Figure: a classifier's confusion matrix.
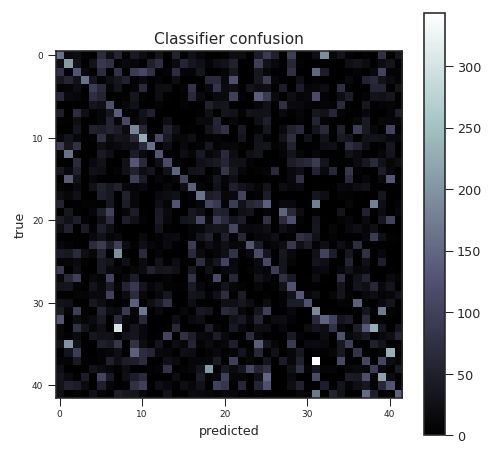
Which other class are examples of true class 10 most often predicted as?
12
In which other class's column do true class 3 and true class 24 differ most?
7
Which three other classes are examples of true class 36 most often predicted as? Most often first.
40, 9, 2
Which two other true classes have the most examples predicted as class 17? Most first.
20, 25
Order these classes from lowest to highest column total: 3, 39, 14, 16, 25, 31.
3, 14, 16, 39, 25, 31
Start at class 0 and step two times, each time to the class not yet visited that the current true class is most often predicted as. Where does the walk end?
33
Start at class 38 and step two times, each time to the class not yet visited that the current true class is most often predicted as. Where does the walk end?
31
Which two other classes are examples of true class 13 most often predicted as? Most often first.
9, 31
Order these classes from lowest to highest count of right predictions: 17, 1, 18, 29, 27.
27, 18, 29, 17, 1
